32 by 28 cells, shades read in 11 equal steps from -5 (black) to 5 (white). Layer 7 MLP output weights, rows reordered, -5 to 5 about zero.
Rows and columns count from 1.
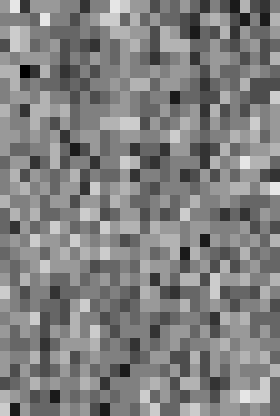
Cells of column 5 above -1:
19
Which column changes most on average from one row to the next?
25
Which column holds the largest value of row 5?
28
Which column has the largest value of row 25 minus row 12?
8
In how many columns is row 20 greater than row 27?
15
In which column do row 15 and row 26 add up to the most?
10
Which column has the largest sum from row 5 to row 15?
13
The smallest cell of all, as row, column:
6, 3
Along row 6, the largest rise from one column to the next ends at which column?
5
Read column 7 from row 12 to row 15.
-1 -2 0 1
